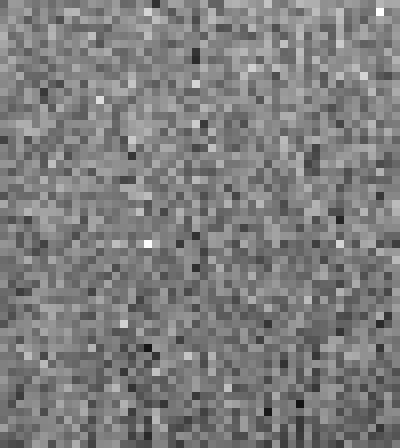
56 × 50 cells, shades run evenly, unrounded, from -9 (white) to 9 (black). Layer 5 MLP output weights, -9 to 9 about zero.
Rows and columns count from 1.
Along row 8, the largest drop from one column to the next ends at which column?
26
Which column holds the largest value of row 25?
48
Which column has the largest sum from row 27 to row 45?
40
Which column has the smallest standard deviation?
37
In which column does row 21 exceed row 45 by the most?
24
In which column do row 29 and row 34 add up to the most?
31
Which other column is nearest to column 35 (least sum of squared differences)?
28
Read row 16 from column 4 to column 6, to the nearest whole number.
-3 0 -2
